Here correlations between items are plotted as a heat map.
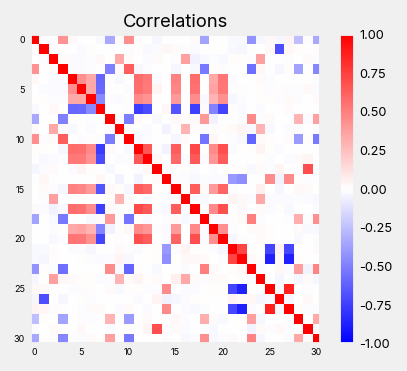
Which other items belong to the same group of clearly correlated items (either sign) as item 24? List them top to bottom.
2, 9, 16
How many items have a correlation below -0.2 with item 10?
5
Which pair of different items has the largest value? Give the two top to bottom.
25, 27
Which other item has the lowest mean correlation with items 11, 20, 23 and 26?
7
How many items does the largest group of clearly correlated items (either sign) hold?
10
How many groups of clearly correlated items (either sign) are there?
6
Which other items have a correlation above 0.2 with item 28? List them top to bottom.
8, 18, 23, 30
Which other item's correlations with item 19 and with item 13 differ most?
29
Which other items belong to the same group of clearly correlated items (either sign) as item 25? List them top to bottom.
14, 21, 22, 27
